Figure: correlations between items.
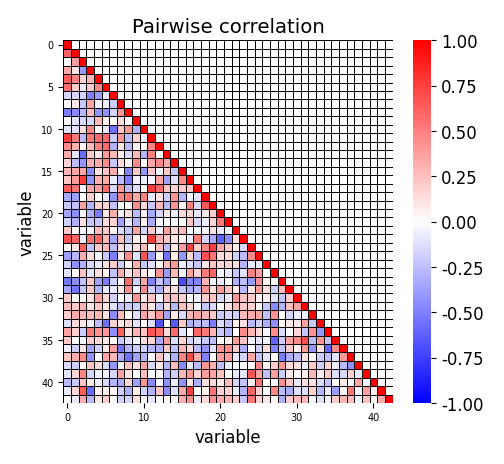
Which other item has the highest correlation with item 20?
21
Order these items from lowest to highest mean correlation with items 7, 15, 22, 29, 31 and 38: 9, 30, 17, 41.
41, 17, 9, 30
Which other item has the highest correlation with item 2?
16
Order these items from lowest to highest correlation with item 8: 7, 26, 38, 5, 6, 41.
5, 41, 6, 26, 38, 7
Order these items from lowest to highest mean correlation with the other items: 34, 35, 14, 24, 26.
26, 35, 14, 34, 24
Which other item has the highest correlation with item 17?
11
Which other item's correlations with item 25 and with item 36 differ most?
18
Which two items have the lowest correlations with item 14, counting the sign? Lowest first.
33, 2
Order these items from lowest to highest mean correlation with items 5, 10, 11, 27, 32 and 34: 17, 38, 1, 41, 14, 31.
31, 41, 38, 1, 14, 17
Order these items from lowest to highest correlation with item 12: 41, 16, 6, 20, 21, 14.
6, 20, 21, 41, 16, 14
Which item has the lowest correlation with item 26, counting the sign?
1
